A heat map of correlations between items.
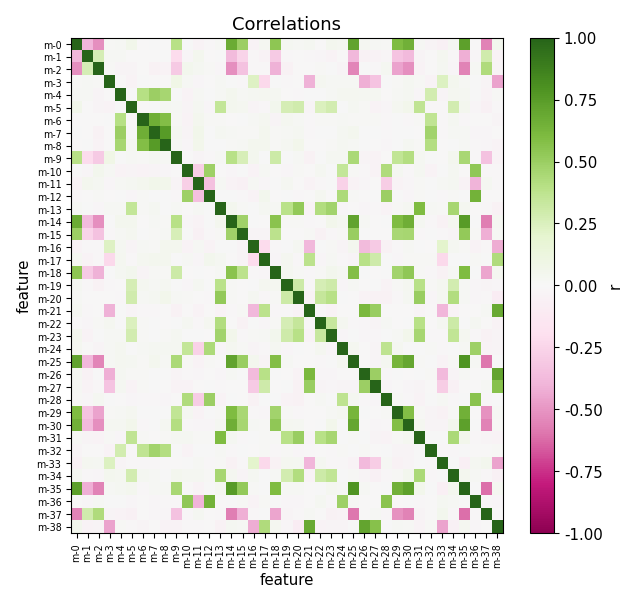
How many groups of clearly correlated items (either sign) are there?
5
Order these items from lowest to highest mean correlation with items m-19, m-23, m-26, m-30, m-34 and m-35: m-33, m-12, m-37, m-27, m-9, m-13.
m-37, m-33, m-12, m-27, m-9, m-13
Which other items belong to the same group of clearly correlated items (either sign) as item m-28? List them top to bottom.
m-10, m-11, m-12, m-24, m-36
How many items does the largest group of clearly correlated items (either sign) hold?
12
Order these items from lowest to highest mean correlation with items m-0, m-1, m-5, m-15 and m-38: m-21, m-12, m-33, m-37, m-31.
m-37, m-33, m-12, m-31, m-21
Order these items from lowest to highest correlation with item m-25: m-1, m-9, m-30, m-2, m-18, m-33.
m-2, m-1, m-33, m-9, m-18, m-30
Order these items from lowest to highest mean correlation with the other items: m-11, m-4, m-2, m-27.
m-2, m-11, m-27, m-4
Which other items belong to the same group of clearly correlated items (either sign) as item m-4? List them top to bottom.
m-6, m-7, m-8, m-32
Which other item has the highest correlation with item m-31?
m-13
